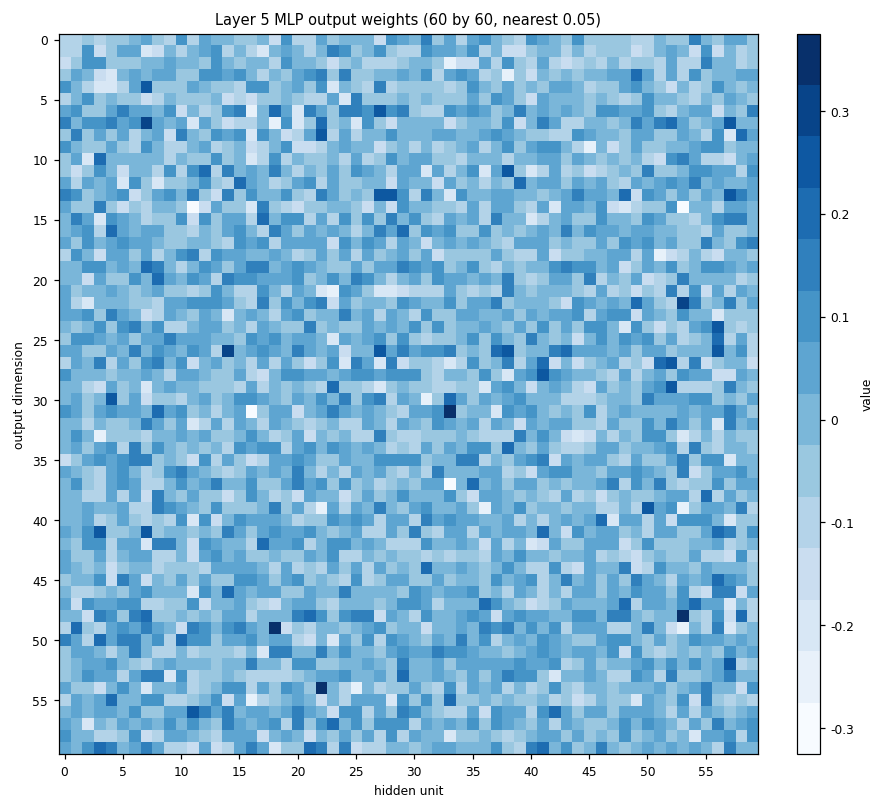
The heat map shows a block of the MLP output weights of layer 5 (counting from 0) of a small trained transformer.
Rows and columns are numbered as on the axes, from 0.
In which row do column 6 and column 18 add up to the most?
49
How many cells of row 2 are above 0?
10
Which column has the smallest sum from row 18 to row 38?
44
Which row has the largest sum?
26
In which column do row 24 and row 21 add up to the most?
56
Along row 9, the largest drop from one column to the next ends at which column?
20
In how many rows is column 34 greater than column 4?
23
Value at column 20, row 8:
-0.1
